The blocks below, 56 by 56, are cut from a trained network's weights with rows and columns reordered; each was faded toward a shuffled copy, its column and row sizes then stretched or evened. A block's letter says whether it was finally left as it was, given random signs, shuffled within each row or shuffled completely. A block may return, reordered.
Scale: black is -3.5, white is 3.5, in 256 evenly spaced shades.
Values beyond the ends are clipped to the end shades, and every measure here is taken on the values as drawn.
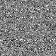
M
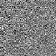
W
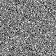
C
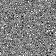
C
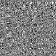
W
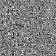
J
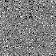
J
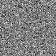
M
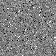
C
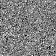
C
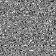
M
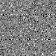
J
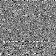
M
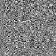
W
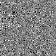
J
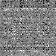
W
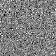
M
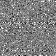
M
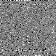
M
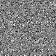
M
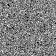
C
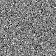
C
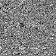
J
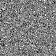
C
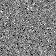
C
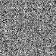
J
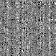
W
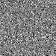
M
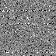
M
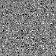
J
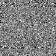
M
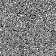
M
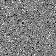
C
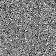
C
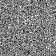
C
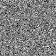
M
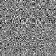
W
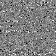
M
